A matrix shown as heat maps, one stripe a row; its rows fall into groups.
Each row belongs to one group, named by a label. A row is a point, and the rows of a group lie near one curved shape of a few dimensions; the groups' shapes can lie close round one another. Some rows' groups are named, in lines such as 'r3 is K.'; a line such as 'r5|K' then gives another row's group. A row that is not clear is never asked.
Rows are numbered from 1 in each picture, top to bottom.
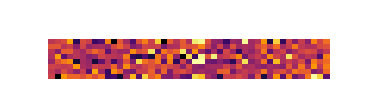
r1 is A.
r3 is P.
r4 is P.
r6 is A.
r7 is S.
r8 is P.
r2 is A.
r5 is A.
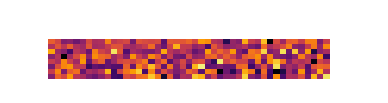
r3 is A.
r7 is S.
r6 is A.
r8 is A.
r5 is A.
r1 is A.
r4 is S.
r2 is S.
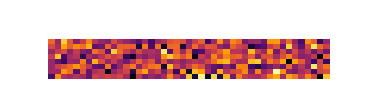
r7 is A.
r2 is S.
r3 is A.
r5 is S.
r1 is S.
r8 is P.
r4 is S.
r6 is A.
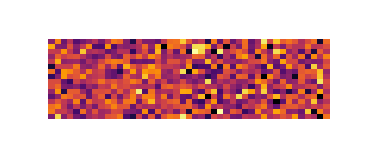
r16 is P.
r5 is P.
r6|A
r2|A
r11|S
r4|A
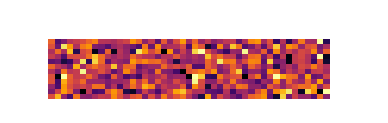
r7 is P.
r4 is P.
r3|A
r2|S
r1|P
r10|P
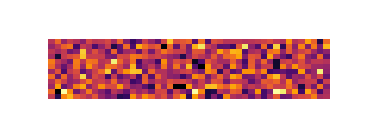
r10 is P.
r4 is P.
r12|P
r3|S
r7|S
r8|S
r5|A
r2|A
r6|A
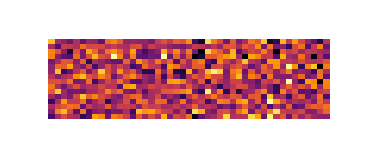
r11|P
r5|A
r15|A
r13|A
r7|P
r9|S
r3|A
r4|A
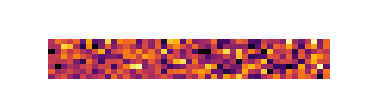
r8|P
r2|S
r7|A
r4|A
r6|S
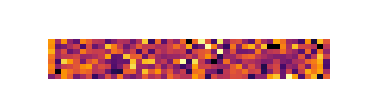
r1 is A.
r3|A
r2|A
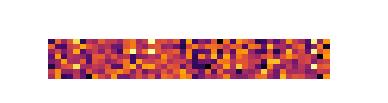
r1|A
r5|A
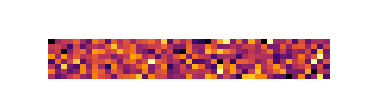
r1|A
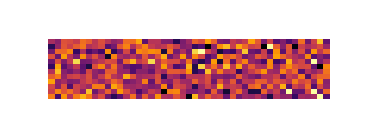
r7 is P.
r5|A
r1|S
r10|A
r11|S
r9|A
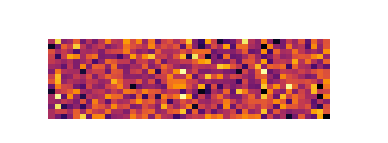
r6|S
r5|A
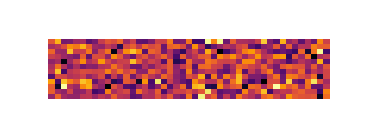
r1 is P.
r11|A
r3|S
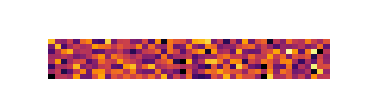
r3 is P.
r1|A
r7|P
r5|P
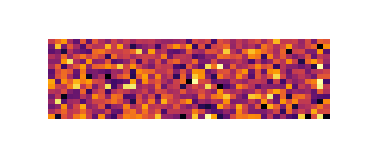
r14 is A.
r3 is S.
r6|P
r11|A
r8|A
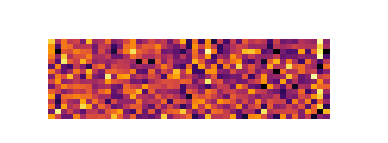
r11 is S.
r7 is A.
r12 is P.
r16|A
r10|A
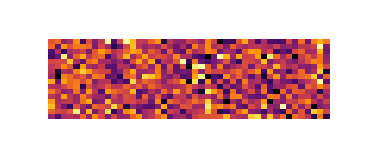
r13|A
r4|A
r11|A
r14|A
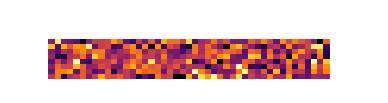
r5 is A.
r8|P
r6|A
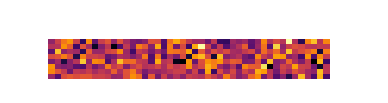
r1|S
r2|A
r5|P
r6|A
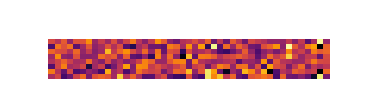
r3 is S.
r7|A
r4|P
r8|P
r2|P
